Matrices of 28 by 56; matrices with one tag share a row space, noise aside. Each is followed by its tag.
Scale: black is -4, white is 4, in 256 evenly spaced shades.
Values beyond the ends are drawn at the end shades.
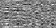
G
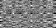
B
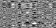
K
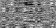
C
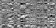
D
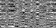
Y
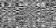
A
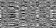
Y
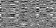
Y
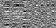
G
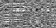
G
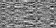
C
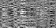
D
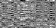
D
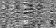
C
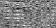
G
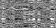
C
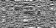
C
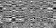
B
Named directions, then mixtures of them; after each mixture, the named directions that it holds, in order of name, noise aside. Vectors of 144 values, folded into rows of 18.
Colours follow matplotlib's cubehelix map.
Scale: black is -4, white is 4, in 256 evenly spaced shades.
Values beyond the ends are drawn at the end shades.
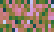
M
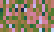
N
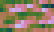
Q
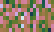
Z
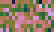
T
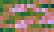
Q.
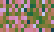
M, N.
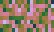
M.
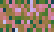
M.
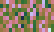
Z.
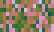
N, T.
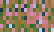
N.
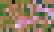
Q, T.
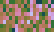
M, T.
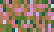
M.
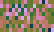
N, Z.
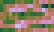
Q.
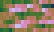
Q.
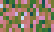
Z.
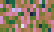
Q, Z.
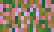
M, Z.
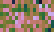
T.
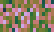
M, Z.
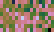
T, Z.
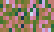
Z.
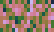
M.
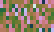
N, Z.
